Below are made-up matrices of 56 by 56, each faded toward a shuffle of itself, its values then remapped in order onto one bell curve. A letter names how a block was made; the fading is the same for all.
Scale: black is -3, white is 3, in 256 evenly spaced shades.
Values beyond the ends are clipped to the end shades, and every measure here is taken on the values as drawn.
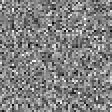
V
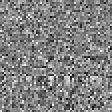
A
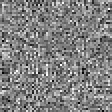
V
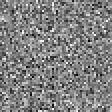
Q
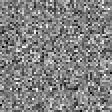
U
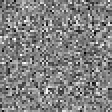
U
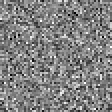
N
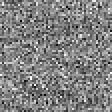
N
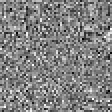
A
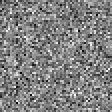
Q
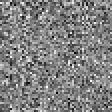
A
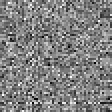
V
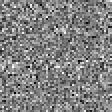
N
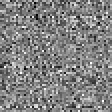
V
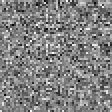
U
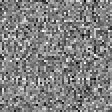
A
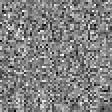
A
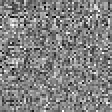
V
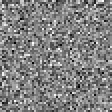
N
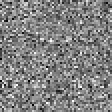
N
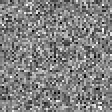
N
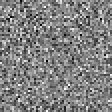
N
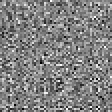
V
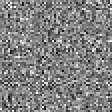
V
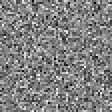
Q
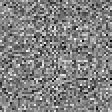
V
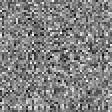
V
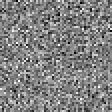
N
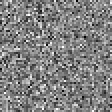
Q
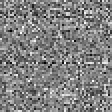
U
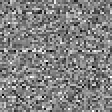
U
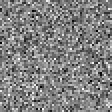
Q
